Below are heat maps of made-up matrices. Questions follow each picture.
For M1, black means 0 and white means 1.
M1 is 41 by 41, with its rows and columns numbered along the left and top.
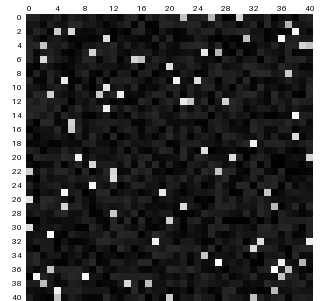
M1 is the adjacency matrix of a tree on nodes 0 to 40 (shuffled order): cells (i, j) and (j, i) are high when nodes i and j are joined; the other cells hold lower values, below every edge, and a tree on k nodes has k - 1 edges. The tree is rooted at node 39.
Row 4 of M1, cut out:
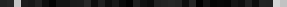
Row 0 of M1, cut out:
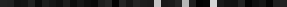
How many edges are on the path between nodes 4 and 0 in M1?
5
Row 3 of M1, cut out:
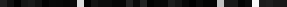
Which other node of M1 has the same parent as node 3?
37
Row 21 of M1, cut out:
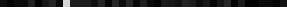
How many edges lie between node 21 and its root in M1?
5
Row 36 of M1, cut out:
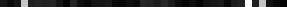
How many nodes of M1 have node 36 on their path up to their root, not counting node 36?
8
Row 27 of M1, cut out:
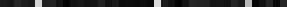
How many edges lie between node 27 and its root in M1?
2
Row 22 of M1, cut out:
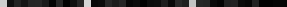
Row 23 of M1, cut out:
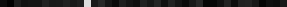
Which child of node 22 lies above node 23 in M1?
12
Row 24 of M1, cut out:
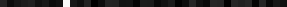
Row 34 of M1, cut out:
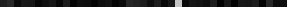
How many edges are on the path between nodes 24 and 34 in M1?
4
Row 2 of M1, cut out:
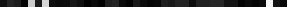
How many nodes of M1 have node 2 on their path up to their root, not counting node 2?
6
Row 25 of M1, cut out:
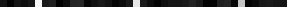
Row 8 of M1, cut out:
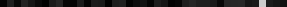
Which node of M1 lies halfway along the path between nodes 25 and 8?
35
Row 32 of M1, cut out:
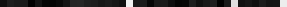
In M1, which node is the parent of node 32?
40
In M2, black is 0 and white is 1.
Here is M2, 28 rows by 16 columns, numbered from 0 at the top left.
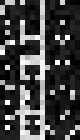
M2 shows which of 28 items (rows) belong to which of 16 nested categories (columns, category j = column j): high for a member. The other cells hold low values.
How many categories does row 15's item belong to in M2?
4
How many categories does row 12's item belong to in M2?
7
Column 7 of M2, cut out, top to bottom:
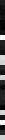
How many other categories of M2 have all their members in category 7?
4
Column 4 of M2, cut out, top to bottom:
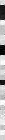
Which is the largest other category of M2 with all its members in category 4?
5
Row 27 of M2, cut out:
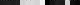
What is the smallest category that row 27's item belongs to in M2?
13
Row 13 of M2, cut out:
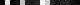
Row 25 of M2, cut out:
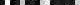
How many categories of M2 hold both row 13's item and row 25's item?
4
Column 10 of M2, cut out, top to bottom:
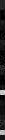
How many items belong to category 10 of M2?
2
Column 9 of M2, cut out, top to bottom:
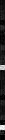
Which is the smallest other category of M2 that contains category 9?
1
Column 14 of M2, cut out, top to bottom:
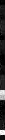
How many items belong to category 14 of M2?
3
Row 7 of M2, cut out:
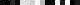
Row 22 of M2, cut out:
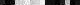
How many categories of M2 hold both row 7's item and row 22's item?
6
